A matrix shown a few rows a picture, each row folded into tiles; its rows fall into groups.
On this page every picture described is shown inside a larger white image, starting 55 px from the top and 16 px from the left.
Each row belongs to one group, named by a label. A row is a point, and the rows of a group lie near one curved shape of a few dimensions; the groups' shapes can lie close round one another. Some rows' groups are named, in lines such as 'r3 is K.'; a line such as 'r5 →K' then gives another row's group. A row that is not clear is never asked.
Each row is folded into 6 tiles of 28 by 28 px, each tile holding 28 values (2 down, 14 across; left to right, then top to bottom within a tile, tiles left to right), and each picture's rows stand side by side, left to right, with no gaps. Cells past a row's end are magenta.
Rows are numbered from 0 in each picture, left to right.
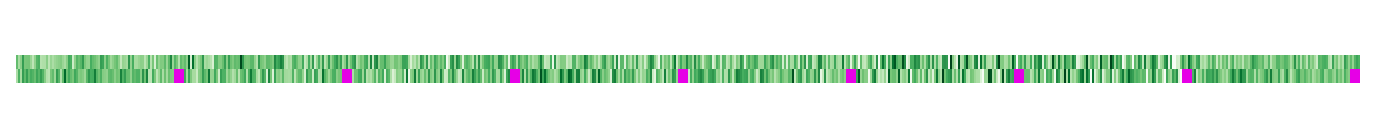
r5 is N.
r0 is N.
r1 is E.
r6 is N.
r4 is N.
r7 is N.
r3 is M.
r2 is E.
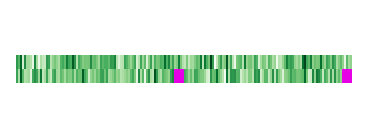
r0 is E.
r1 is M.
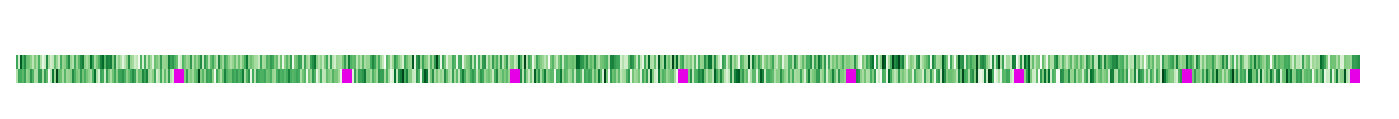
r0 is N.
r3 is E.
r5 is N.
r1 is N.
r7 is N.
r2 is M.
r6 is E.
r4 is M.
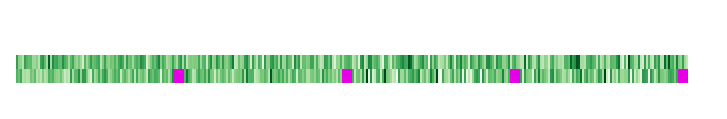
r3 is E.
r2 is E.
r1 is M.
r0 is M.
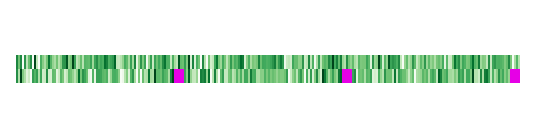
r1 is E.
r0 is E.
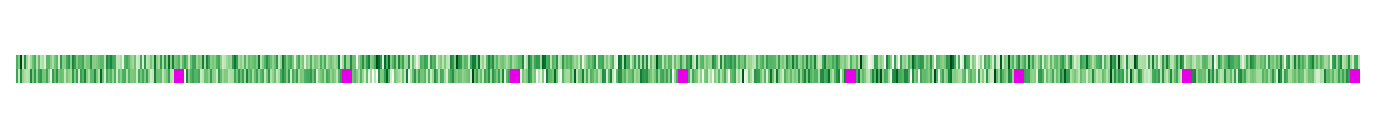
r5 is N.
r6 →N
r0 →E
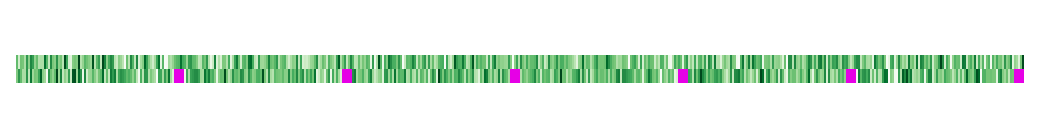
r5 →M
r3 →N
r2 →N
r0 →N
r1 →N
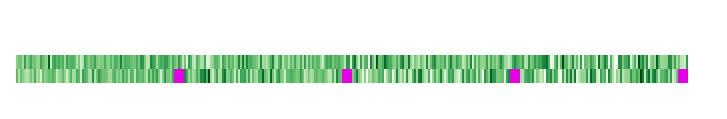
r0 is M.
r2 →E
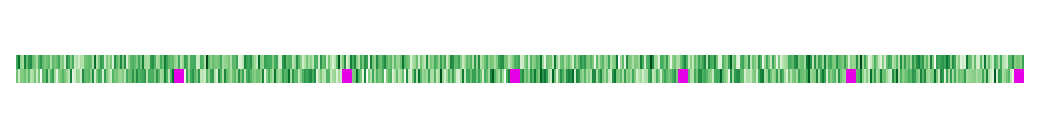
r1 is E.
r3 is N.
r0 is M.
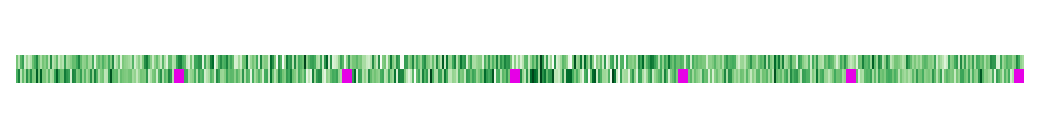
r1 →N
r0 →N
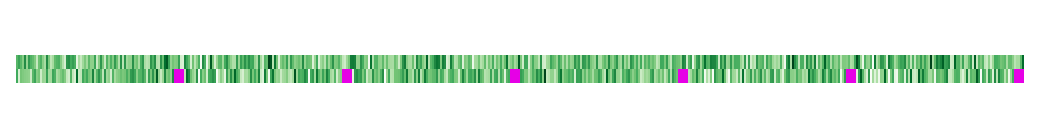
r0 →M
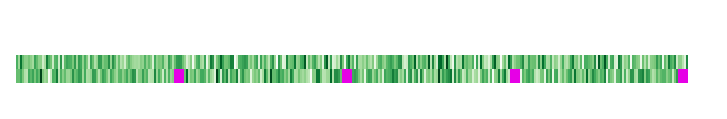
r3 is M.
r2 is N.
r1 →N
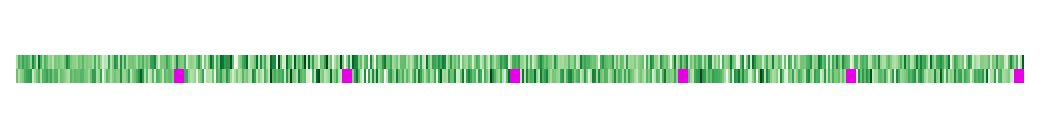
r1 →N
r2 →E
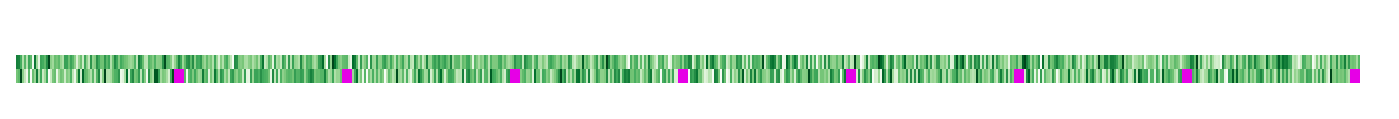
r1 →M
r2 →E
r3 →N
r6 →E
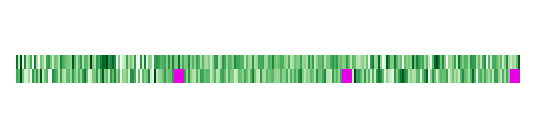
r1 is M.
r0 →E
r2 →M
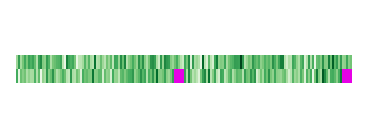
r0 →M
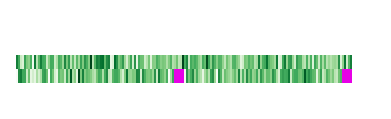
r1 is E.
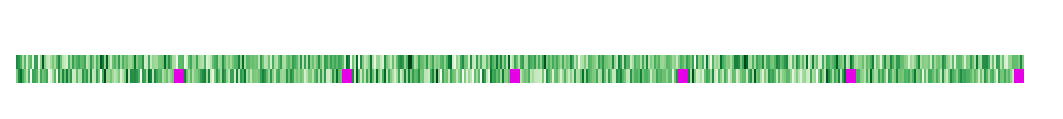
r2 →E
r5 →N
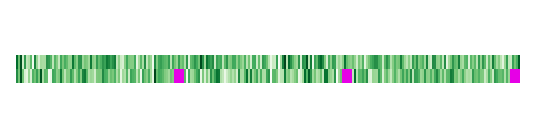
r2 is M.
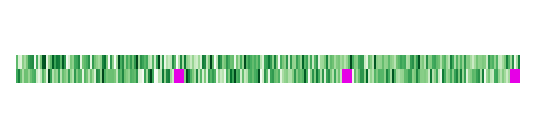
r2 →E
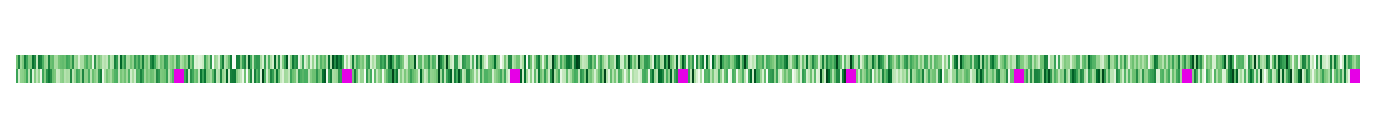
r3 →E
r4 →E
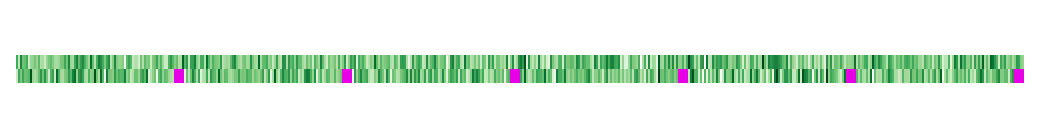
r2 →E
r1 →E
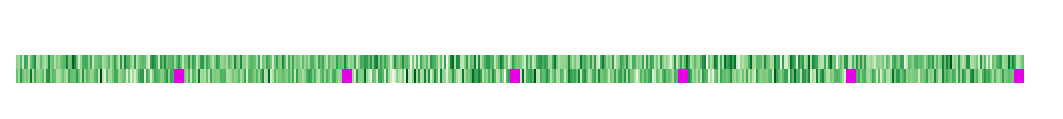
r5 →N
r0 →E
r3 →M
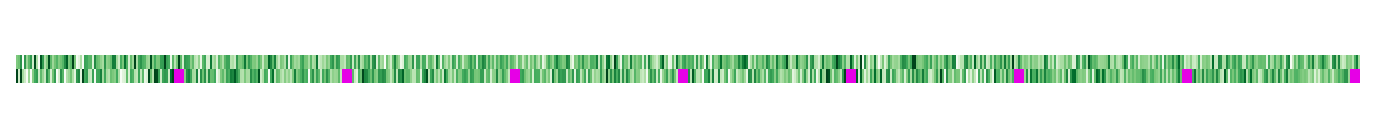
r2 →M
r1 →M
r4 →E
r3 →N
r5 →E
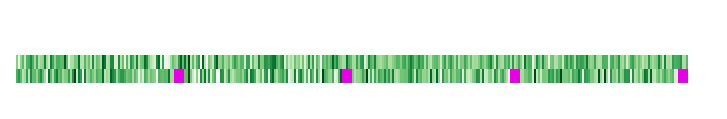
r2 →E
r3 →E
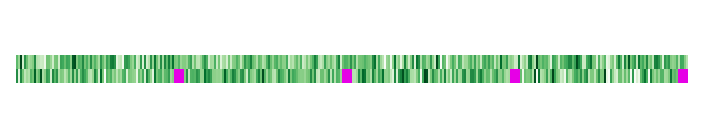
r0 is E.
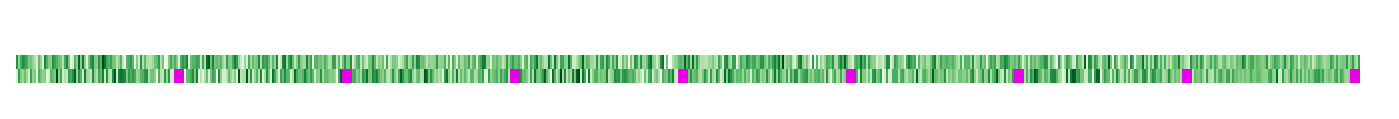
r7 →E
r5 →M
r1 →E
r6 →M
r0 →N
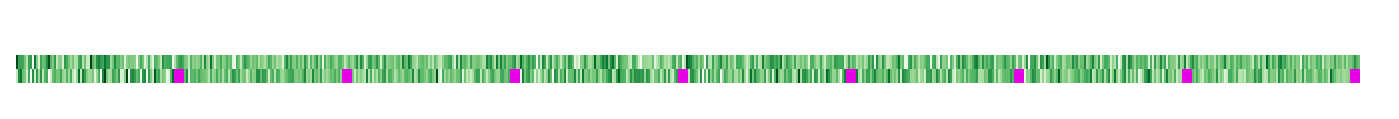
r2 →E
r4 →E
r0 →E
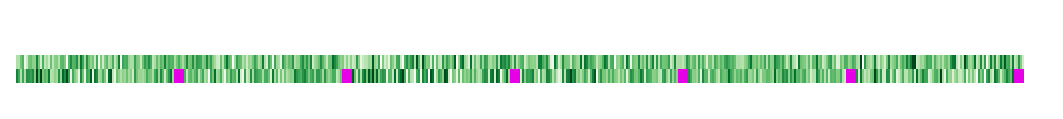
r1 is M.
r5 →E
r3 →M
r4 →N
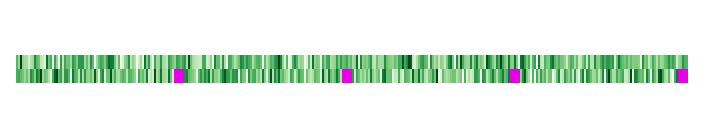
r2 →E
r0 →N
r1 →N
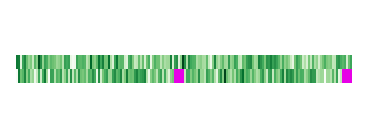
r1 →N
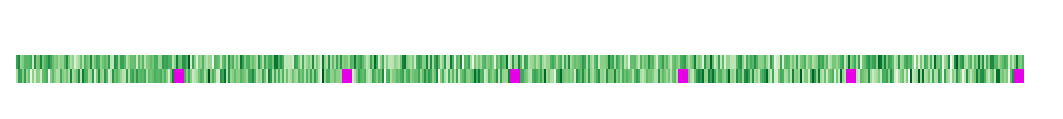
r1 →E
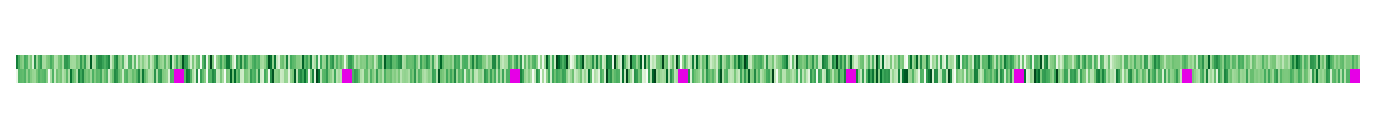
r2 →M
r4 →E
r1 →M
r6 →M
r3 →N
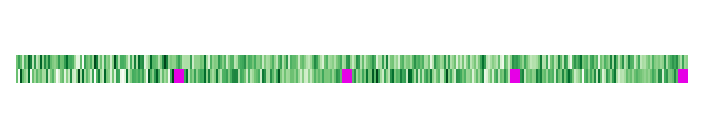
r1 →N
